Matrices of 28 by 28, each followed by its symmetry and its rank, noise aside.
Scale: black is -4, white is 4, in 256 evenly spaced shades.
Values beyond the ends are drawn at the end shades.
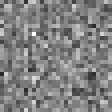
symmetric, rank five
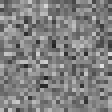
no symmetry, rank six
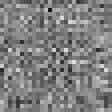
no symmetry, rank five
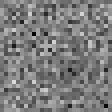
symmetric, rank five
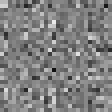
no symmetry, rank five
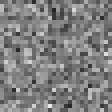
no symmetry, rank seven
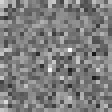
symmetric, rank five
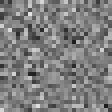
no symmetry, rank five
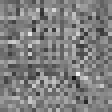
antisymmetric, rank six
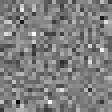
symmetric, rank six
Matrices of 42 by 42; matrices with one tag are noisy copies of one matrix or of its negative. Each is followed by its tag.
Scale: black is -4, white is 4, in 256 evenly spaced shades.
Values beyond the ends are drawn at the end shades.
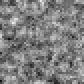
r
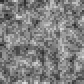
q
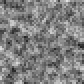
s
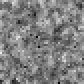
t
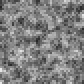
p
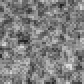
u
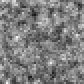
t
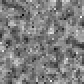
s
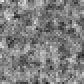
q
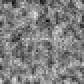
t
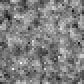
q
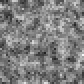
q
